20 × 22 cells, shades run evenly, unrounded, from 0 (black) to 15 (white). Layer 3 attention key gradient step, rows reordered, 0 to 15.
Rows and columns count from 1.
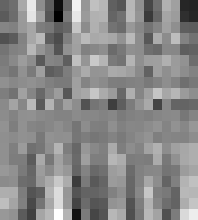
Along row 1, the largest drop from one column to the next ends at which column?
21
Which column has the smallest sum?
14
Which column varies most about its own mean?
7
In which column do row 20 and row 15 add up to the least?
9
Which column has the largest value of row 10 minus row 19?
4
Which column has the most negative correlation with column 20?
2
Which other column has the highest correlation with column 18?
13
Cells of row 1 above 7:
11
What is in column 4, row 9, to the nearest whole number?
8
